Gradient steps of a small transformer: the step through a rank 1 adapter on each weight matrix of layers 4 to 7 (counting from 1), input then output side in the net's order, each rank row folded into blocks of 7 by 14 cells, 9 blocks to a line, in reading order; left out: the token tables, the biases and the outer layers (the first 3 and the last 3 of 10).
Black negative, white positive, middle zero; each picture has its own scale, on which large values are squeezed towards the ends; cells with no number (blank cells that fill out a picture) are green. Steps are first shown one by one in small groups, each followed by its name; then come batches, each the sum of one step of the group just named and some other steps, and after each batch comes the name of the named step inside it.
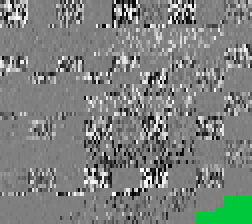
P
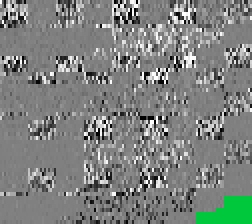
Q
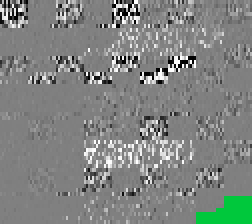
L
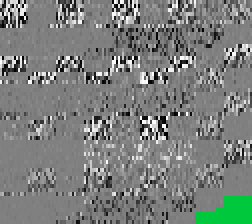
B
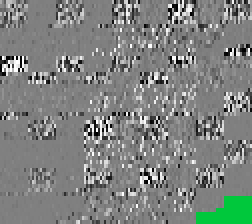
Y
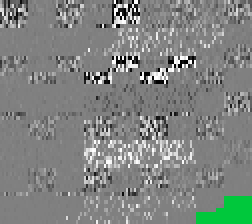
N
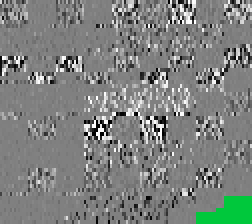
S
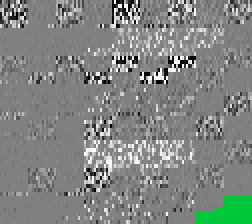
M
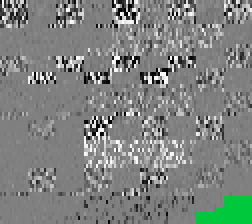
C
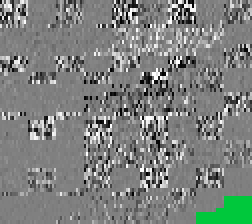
P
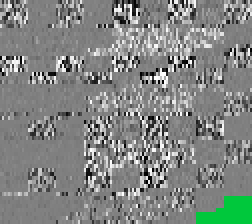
Y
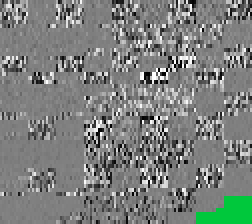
Q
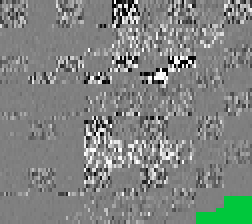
C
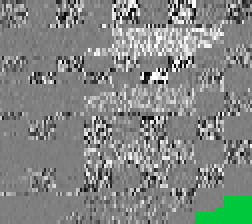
Q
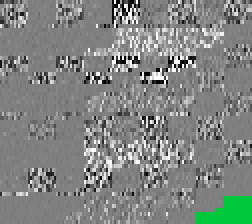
M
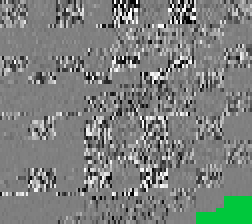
P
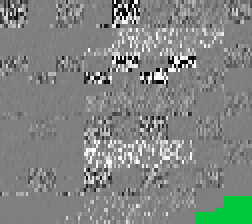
N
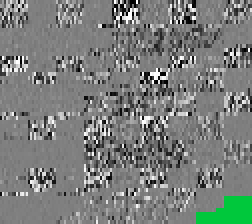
Y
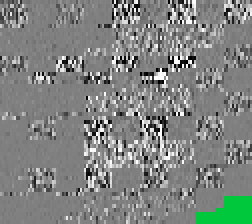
S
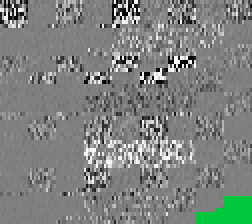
L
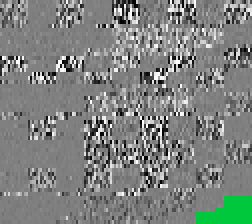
S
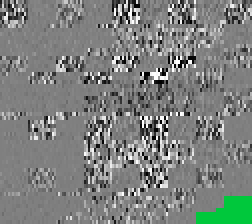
M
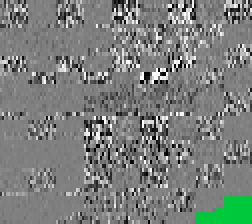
Q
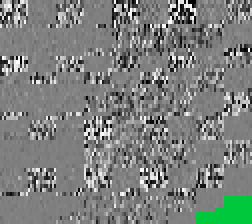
Y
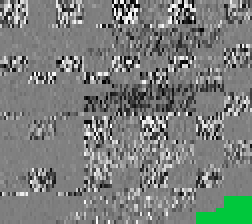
B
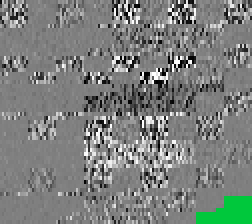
M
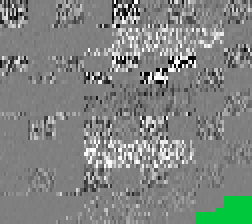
L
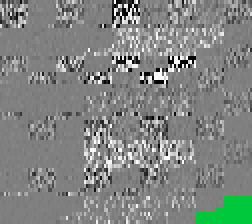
N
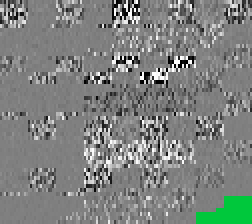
N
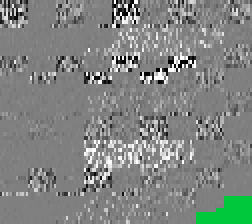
L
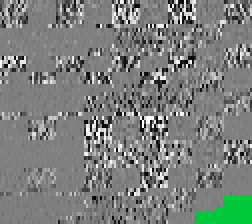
B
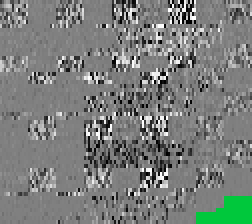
P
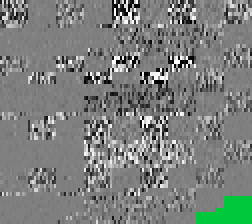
C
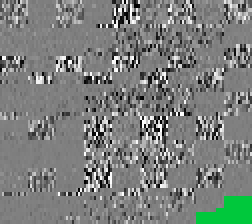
S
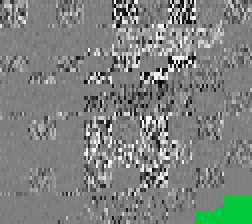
P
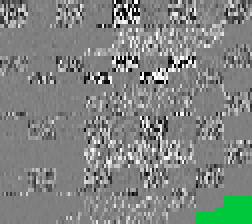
N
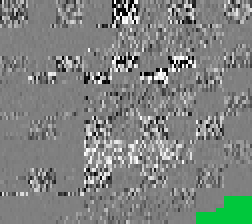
C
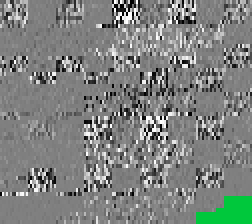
P
